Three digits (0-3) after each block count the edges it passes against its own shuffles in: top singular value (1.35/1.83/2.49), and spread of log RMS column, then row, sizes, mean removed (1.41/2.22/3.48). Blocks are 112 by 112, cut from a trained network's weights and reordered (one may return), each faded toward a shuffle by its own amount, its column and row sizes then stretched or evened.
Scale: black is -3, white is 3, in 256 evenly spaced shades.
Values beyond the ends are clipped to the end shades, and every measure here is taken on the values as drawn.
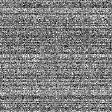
3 2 0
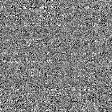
0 1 2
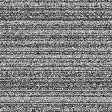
3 0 0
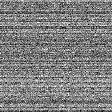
3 1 1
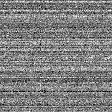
3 0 2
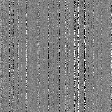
3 3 0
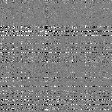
2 2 3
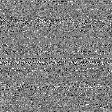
0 0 3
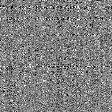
1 1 2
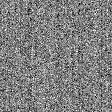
1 0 0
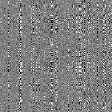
3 3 2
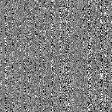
0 3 0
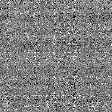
1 2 2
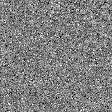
0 0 1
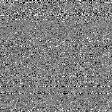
0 1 3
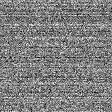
2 0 1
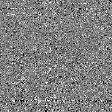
1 2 2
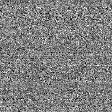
0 0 2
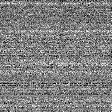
2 0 2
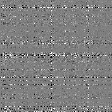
1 2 3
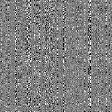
3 3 1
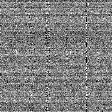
2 2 0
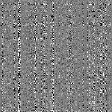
2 3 2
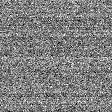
1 0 0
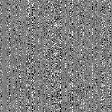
1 3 0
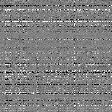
3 2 3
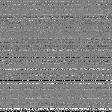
3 0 3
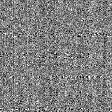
1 0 2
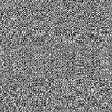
3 1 2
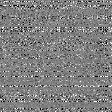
2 1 3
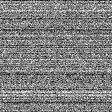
3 0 2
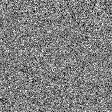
0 0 1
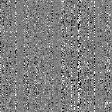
1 3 1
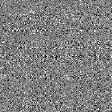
2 2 2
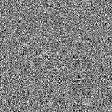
2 1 1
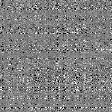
1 2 3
